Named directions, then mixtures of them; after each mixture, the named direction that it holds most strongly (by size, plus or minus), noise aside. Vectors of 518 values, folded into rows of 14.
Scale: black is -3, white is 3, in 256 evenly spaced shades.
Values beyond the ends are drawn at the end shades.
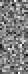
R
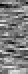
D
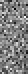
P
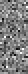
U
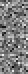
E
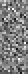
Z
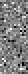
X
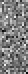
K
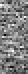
D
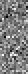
U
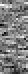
D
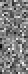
R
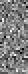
U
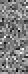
U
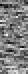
D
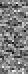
D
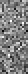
K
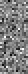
U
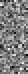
R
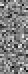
E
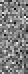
P
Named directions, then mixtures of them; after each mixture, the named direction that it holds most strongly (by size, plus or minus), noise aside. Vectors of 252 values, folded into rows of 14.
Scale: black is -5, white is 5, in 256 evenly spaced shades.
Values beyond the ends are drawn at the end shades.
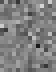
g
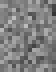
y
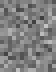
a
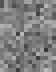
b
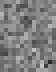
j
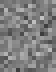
a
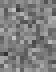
a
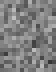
j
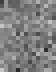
b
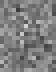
a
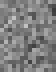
y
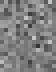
g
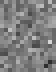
j
